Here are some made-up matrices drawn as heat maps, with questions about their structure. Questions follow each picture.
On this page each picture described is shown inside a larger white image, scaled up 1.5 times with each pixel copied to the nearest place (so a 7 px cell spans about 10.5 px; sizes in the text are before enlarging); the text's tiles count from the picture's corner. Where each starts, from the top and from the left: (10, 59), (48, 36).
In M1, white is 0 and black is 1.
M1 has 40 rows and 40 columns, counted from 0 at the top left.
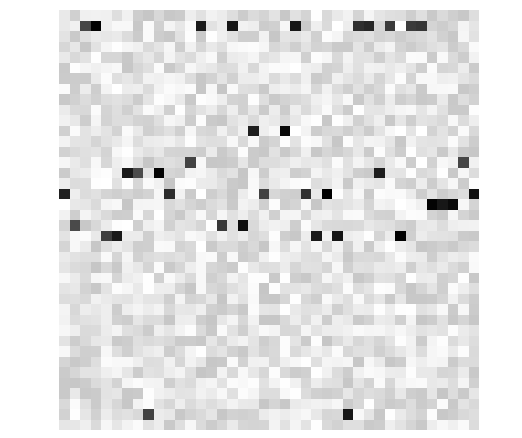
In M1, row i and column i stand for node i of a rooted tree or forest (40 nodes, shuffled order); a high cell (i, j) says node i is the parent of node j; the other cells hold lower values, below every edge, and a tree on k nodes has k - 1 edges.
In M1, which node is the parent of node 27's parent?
14
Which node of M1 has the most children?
1
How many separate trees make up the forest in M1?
3
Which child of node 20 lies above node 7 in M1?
15
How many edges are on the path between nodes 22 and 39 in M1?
4
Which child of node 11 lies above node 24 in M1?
21
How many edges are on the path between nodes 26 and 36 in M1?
4
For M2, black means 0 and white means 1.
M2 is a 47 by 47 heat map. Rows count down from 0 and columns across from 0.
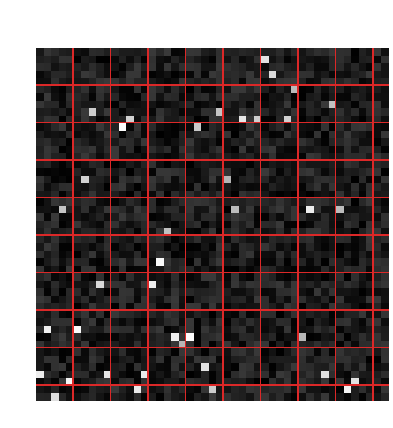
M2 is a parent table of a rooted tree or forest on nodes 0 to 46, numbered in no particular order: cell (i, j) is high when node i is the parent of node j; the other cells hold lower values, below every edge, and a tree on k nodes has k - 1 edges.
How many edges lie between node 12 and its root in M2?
2
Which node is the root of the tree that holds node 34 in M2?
37
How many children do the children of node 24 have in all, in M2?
2
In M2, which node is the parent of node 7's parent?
31
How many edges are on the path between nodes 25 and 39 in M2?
5
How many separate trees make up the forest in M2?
8
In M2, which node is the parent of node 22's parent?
44
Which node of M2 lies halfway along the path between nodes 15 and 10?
3
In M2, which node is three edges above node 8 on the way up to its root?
21
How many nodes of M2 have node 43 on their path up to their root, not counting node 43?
11
